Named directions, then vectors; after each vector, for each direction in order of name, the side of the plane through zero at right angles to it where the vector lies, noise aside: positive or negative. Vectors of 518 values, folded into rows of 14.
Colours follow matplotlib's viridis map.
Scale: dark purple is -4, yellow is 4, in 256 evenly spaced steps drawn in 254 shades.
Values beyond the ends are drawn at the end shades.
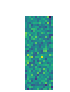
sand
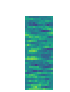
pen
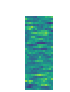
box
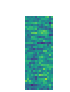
positive, negative, positive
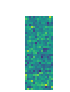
positive, positive, negative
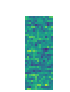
positive, positive, negative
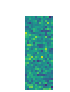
negative, positive, positive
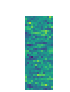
positive, negative, negative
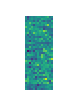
positive, negative, positive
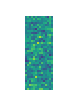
negative, positive, negative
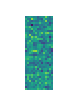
positive, positive, positive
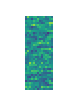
negative, negative, negative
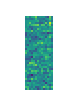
negative, negative, negative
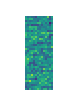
positive, positive, positive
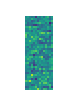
positive, positive, positive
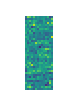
negative, negative, positive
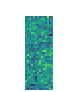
positive, negative, positive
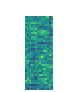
positive, negative, positive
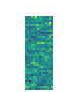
negative, negative, negative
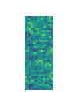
positive, negative, negative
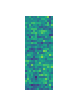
positive, negative, positive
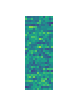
positive, positive, positive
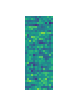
positive, positive, positive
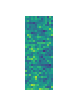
negative, positive, negative
